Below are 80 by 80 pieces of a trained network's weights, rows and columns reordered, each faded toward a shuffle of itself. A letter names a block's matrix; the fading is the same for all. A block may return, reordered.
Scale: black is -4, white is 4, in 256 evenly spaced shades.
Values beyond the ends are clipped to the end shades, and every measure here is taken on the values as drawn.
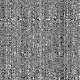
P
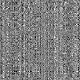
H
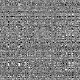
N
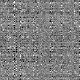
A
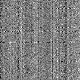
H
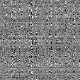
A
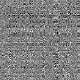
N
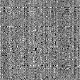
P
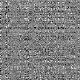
A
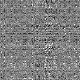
N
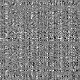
P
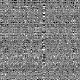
N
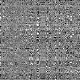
N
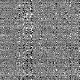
A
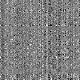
P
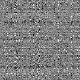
N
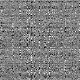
A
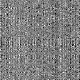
H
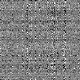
A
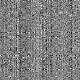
H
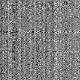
P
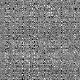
A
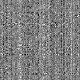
H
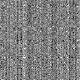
H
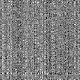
H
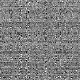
A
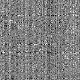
P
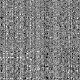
H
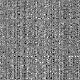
H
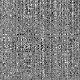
P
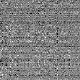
N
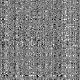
P
